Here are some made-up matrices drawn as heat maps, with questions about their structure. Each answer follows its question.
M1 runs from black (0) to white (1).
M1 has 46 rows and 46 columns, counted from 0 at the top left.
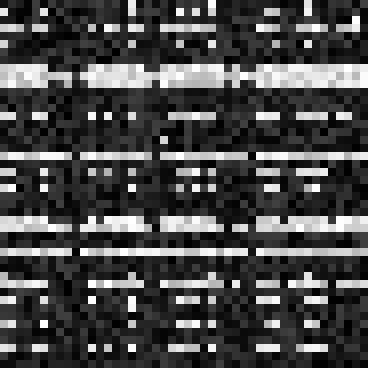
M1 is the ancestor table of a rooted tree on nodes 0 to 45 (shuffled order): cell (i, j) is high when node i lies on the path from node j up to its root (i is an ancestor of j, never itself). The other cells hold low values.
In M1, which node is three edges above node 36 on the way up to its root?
8
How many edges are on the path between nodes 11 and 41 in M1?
9
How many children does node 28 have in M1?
4
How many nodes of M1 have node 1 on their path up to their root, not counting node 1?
9
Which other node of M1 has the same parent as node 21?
4
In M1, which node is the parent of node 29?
35
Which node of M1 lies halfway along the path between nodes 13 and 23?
37
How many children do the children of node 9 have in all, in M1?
1
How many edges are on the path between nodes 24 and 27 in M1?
9
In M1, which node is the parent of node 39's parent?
40
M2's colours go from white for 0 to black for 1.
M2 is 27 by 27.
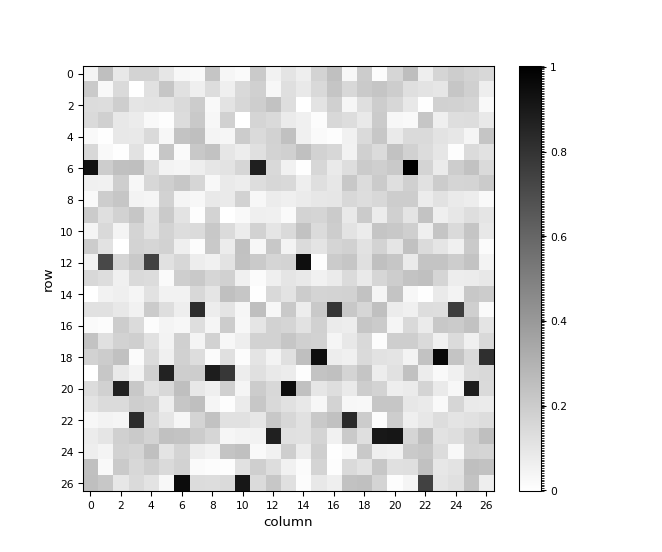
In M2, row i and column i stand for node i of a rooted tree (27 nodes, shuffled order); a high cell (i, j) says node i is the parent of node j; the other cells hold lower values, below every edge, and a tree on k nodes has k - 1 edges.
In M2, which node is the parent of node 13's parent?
23
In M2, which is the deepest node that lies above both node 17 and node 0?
26
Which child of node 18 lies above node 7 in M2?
15
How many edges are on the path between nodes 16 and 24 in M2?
2
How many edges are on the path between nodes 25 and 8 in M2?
4
